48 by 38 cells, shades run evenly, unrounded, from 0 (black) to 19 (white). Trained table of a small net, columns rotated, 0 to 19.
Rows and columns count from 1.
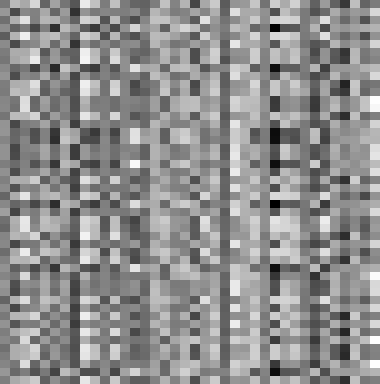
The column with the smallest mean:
8
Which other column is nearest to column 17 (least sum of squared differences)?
30
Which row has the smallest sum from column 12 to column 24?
11
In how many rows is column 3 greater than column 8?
40
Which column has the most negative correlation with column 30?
14
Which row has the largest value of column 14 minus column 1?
21
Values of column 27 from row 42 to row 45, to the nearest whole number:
8 11 9 10
